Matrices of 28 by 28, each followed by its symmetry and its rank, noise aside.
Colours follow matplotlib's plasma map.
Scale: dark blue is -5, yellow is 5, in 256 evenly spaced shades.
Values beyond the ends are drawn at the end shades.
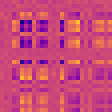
symmetric, rank one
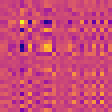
symmetric, rank two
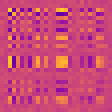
symmetric, rank one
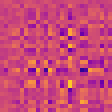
antisymmetric, rank two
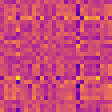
no symmetry, rank three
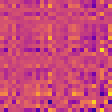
antisymmetric, rank two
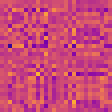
no symmetry, rank three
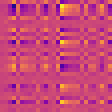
no symmetry, rank one
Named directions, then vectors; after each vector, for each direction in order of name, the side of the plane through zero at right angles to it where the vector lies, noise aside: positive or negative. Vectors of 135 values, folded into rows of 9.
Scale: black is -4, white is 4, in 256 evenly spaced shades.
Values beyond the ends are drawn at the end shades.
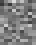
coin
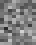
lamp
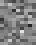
negative, positive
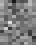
negative, negative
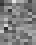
positive, positive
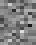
negative, positive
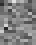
positive, positive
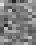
negative, negative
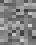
positive, negative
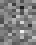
negative, positive
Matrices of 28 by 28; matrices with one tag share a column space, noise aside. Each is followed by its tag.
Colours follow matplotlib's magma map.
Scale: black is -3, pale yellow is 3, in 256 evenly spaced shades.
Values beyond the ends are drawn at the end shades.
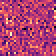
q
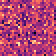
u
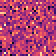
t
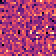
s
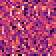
t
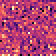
t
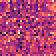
s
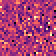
q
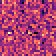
s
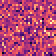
q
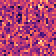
u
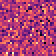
q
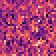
u
